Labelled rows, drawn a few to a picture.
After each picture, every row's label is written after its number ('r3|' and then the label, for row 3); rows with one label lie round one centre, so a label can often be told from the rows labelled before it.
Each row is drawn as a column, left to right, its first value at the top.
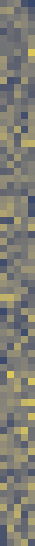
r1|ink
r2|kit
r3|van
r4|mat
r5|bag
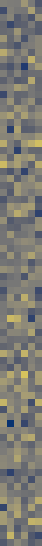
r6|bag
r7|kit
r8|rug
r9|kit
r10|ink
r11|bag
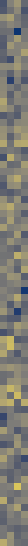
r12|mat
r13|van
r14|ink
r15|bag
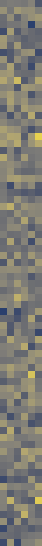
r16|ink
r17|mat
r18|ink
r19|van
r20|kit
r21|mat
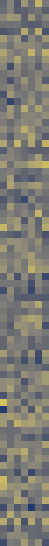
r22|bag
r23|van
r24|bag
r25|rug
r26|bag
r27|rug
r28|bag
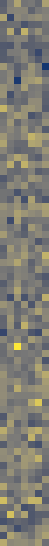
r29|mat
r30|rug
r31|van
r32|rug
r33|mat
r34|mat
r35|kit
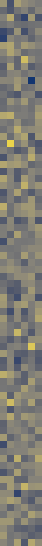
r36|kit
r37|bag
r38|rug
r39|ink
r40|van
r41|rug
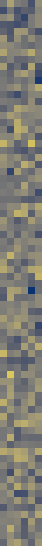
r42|bag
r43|kit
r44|rug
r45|rug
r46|bag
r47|van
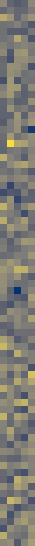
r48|van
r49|mat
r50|bag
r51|bag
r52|kit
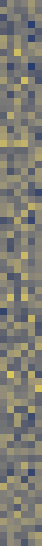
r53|ink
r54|kit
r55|bag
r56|ink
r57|kit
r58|van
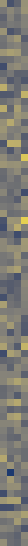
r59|rug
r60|bag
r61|bag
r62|van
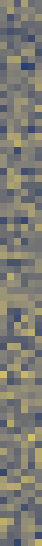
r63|kit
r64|ink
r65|ink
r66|kit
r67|kit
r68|mat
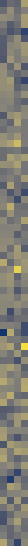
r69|mat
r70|ink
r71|bag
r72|van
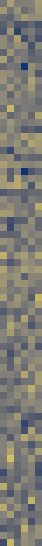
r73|ink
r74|rug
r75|ink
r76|kit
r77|mat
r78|kit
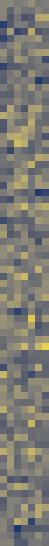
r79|kit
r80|rug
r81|ink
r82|ink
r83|rug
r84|van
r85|van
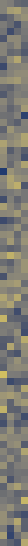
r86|kit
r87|ink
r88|ink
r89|mat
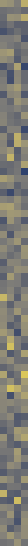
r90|kit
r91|van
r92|mat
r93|kit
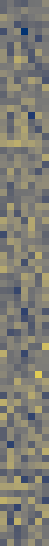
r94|bag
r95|mat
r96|bag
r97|ink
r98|mat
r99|kit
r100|van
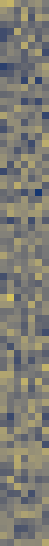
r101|kit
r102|kit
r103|rug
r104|van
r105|rug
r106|van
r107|mat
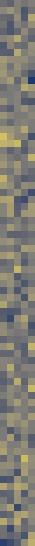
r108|ink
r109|ink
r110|bag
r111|rug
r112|van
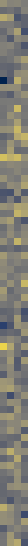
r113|van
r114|van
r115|rug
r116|ink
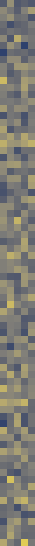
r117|mat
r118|kit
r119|bag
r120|mat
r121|ink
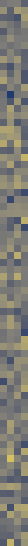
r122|ink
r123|rug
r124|ink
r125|van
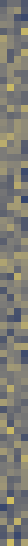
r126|bag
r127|mat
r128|ink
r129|rug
